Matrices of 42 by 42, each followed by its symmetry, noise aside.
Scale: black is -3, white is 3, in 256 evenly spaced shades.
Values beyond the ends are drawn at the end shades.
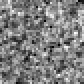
no symmetry.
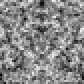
mirrored left to right.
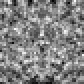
mirrored left to right.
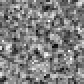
antisymmetric.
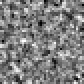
antisymmetric.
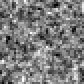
no symmetry.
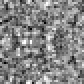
mirrored top to bottom.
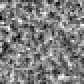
no symmetry.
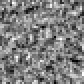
no symmetry.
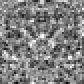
mirrored left to right.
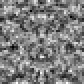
mirrored left to right.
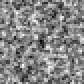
same after a half turn.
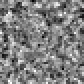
antisymmetric.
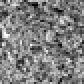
antisymmetric.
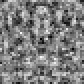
mirrored left to right.
